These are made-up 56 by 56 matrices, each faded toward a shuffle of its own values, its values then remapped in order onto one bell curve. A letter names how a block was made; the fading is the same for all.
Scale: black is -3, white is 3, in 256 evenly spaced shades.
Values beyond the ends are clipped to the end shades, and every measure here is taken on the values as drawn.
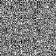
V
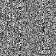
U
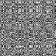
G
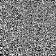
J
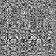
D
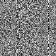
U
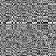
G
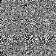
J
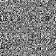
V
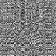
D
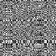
G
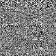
J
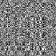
D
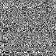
J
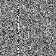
U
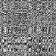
D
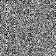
U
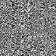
V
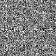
J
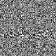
V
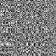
D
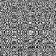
D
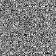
J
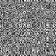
D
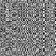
G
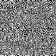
J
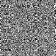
V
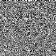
J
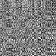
D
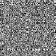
V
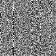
U
